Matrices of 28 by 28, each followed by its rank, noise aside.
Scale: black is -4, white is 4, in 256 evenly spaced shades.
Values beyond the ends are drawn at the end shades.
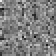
four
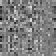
three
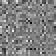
five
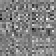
five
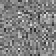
six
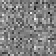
six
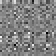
three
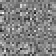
four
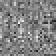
five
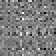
four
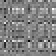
two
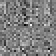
four
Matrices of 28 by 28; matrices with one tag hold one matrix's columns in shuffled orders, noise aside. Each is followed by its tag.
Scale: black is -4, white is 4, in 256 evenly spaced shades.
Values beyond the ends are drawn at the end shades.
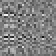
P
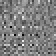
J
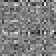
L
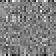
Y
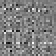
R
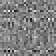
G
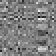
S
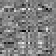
R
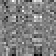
Y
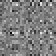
L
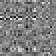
S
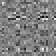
S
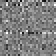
L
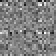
L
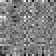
Y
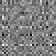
J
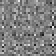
J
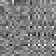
J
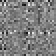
L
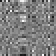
Y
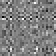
S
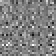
J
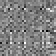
R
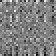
Y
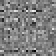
G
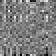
Y
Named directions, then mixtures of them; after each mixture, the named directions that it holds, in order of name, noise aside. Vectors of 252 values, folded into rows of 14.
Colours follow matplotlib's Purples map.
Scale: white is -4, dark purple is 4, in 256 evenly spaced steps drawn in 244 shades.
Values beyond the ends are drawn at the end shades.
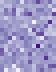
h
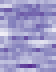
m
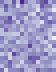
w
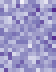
w.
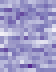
m, w.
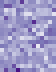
h, m.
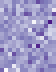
h, w.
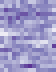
m, w.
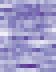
m.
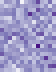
h, w.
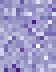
h.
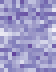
m, w.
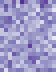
w.
